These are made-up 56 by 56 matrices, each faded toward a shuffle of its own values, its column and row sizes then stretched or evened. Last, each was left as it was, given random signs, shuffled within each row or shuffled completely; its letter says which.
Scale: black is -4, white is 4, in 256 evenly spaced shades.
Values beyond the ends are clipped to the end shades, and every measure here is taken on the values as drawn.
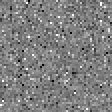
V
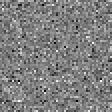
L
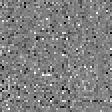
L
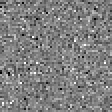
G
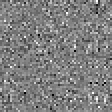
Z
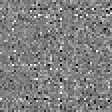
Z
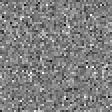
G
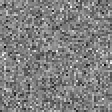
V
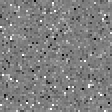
V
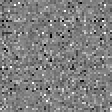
L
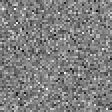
V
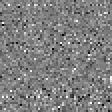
G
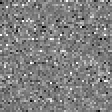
G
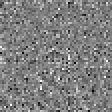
Z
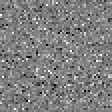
G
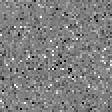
G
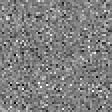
Z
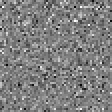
Z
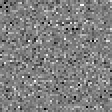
G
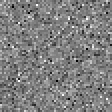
V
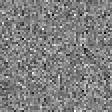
L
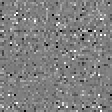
Z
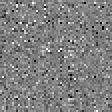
Z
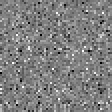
Z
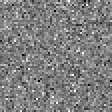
V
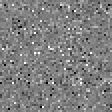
G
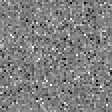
V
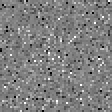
V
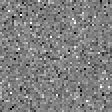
V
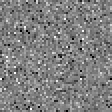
V
